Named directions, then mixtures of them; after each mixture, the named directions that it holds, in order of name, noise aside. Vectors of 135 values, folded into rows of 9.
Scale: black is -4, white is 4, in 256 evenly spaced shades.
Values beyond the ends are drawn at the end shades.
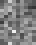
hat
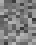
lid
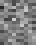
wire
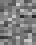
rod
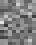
hat, lid, rod.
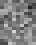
hat, lid, wire.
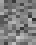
lid.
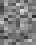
lid, rod, wire.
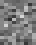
rod, wire.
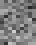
hat, lid.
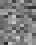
hat, lid, rod.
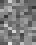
hat.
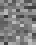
hat, lid, rod.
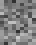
lid.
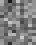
hat, lid.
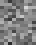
hat, rod, wire.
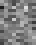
wire.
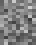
lid.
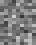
lid, rod.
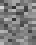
wire.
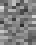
rod, wire.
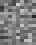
rod, wire.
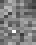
hat.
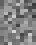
hat, rod.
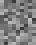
lid.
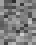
lid.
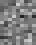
rod.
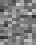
rod.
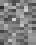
wire.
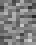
hat, rod, wire.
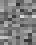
rod.
